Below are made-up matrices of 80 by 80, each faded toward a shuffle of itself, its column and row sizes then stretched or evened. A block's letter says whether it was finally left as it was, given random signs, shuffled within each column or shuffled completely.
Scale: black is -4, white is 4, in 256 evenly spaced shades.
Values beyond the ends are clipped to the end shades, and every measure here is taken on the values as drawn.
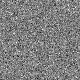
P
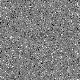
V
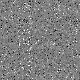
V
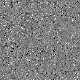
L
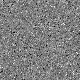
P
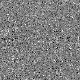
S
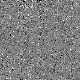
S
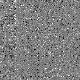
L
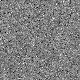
P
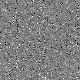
V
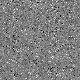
V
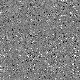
S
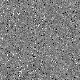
V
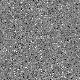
V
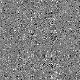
L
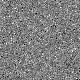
P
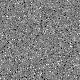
P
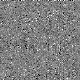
L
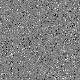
V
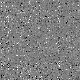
S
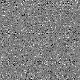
L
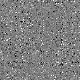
L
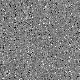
V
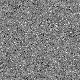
P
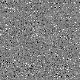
S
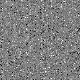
V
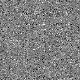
S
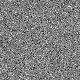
P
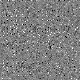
L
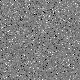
P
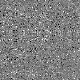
L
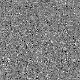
S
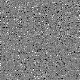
L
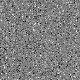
V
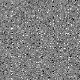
L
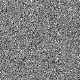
V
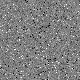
P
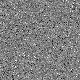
P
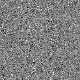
V
